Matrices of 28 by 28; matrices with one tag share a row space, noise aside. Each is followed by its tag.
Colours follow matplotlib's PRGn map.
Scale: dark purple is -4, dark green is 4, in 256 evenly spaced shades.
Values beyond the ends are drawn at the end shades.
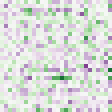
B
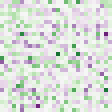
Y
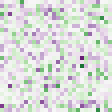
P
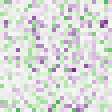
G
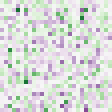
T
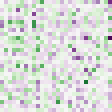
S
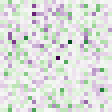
T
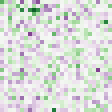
Y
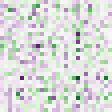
Y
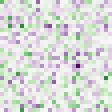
Y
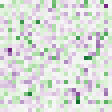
Y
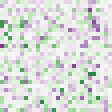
P
